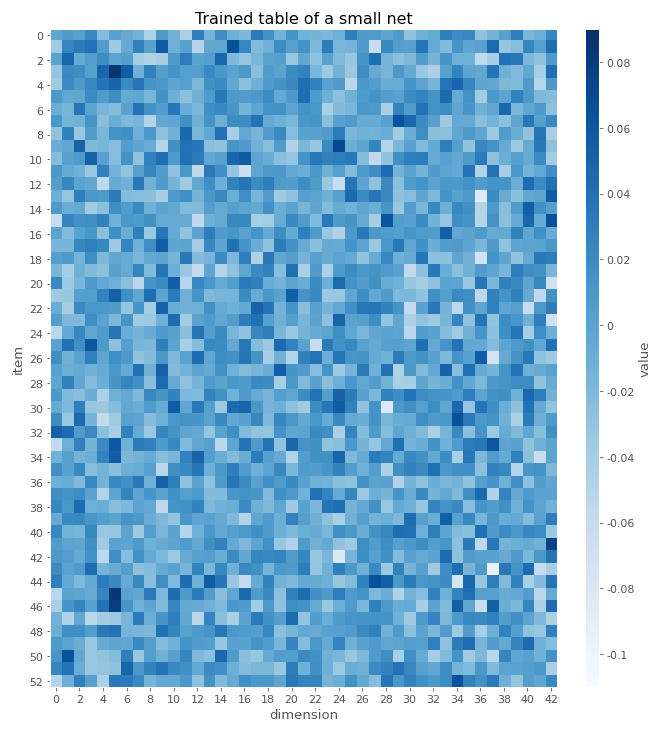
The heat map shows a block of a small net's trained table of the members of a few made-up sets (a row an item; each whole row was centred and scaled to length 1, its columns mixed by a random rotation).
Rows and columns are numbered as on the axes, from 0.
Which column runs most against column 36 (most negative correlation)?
42
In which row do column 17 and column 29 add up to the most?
7
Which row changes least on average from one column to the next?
5
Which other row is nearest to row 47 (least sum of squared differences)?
19
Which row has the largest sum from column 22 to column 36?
29
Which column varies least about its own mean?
26
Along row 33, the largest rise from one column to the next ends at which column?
20
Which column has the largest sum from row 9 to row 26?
16
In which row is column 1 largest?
50
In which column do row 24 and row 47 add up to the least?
30
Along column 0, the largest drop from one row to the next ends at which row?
33
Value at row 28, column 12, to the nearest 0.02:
-0.02
